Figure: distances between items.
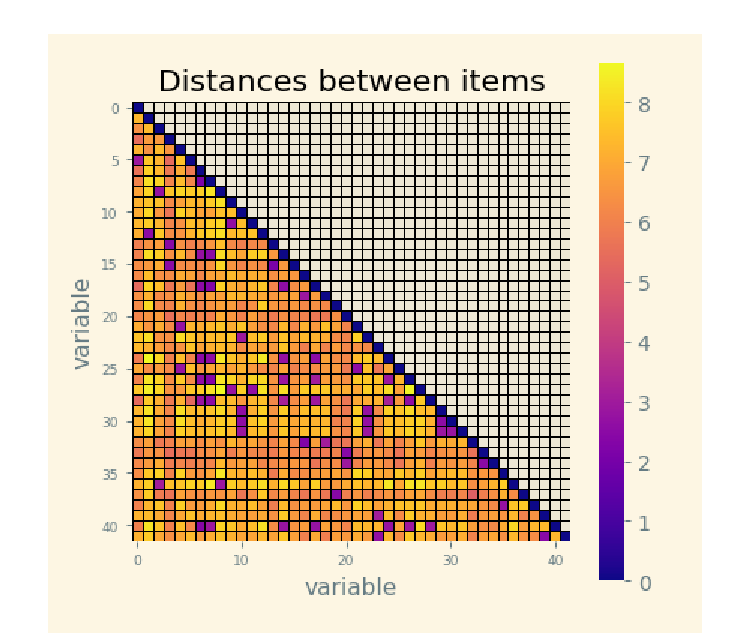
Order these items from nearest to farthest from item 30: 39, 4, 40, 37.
37, 39, 40, 4
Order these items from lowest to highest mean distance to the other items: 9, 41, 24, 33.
33, 24, 41, 9
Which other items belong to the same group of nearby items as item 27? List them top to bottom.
9, 11
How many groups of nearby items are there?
13
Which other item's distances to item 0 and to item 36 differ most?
5
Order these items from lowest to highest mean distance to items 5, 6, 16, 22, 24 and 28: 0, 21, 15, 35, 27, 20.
0, 20, 15, 35, 21, 27
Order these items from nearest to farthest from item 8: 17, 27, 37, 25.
37, 25, 17, 27
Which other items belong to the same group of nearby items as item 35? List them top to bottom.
38
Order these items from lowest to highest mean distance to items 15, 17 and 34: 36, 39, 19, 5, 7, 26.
7, 26, 5, 19, 39, 36
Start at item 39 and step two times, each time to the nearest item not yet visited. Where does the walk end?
23
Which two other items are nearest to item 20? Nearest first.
33, 34
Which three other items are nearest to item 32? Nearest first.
16, 18, 37
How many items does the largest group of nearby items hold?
8
